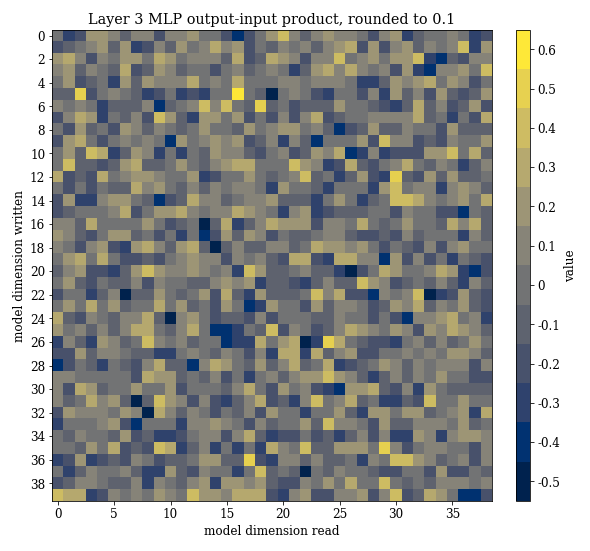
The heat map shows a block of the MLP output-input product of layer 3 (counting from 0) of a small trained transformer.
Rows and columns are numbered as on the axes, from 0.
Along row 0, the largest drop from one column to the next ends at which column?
31
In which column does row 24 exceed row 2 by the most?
34
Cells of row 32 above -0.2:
32
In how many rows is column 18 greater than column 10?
19
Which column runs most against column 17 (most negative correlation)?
25
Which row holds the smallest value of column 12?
28
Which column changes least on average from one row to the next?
13
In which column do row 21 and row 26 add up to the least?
22
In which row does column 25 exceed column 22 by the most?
26
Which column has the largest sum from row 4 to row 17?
16
